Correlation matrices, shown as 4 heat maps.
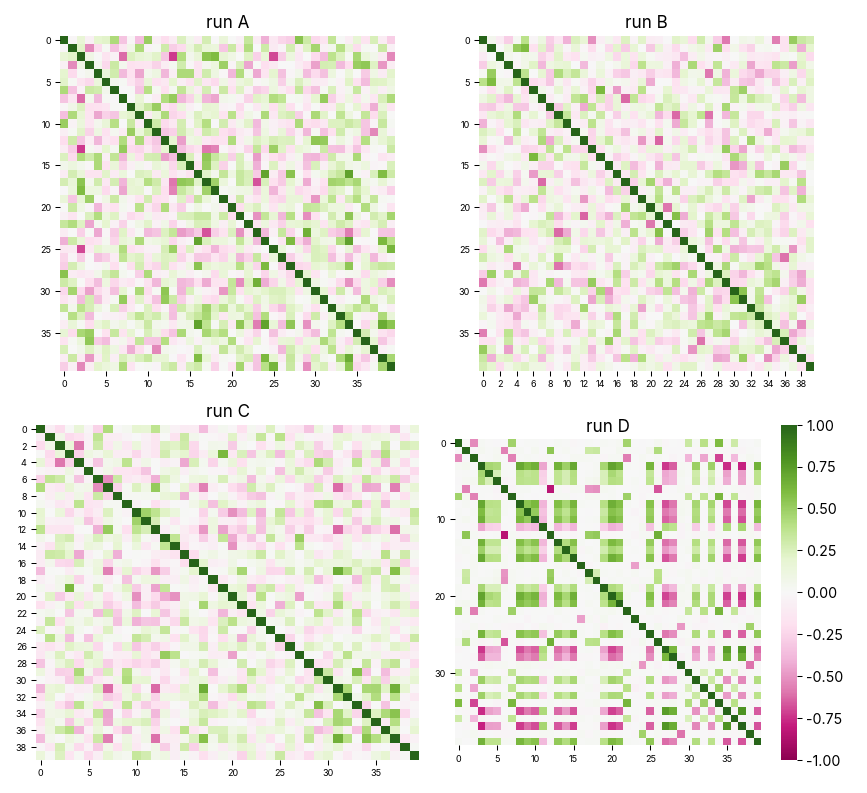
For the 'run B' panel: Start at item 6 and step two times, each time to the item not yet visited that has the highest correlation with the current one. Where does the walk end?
30
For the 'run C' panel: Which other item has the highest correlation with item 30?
9
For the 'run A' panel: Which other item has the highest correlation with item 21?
34
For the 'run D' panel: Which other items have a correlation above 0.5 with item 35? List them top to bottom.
27, 28, 37
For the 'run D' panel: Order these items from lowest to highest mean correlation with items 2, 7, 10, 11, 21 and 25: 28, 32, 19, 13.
28, 32, 19, 13
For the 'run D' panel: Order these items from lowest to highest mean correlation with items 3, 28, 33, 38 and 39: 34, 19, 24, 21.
34, 24, 19, 21
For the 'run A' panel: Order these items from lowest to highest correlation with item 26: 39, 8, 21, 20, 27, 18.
21, 27, 18, 39, 20, 8
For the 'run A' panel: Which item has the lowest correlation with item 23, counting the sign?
17
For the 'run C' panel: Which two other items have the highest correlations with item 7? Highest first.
12, 0
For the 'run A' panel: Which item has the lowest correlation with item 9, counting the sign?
4
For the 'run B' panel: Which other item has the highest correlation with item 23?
21
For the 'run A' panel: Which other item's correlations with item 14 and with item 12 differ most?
30
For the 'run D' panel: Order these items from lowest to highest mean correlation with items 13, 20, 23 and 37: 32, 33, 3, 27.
27, 32, 33, 3
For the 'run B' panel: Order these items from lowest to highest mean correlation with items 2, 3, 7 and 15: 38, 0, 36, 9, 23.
23, 0, 38, 9, 36
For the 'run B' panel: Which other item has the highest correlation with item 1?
5
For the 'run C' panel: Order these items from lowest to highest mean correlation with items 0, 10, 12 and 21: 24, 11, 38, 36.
36, 38, 24, 11
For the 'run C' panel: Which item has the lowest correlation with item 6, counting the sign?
7
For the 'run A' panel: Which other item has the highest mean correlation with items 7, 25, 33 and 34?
39
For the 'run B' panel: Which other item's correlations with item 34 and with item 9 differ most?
27
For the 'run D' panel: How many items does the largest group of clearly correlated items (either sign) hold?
21
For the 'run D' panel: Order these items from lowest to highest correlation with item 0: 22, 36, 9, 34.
9, 36, 22, 34
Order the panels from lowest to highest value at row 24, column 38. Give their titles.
run B, run C, run D, run A
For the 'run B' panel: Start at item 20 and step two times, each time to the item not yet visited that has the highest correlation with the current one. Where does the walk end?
38
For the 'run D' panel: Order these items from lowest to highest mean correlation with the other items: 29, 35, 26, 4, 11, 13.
35, 11, 29, 26, 4, 13
